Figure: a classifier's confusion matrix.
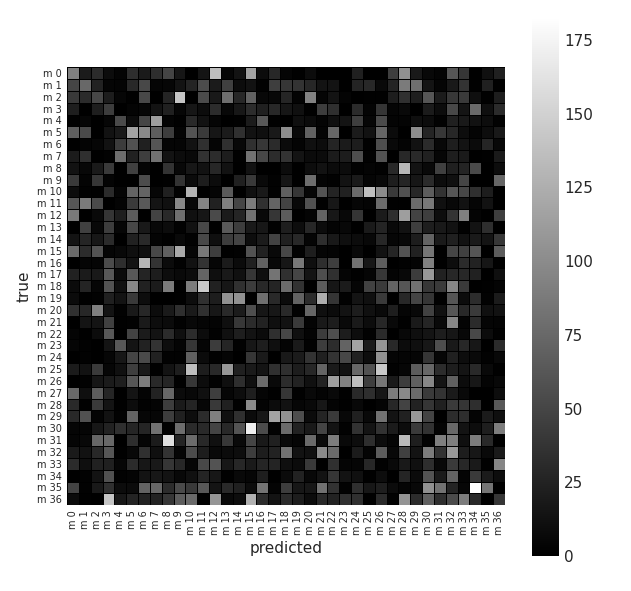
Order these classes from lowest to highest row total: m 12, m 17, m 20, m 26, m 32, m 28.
m 28, m 20, m 17, m 32, m 12, m 26
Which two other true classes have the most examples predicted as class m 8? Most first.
m 31, m 18
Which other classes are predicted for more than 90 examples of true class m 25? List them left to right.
m 10, m 13, m 26
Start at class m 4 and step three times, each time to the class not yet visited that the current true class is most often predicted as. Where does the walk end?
m 9
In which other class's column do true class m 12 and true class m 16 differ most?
m 6
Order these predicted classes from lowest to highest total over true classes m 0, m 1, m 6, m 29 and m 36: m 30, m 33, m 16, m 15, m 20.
m 20, m 16, m 30, m 33, m 15
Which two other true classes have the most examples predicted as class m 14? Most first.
m 19, m 30
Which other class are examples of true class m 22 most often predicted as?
m 3
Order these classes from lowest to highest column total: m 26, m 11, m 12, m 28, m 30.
m 12, m 11, m 28, m 26, m 30
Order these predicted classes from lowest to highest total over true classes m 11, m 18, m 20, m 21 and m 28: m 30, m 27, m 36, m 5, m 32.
m 36, m 27, m 5, m 30, m 32
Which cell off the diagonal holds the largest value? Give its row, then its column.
m 35, m 34
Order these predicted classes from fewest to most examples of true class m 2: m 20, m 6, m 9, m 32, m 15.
m 32, m 6, m 15, m 20, m 9
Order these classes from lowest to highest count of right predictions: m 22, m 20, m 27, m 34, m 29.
m 34, m 22, m 20, m 27, m 29
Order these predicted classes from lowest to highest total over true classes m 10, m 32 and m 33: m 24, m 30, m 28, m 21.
m 24, m 28, m 21, m 30
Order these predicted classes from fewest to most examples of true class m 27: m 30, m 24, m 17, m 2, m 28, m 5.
m 17, m 5, m 24, m 30, m 2, m 28
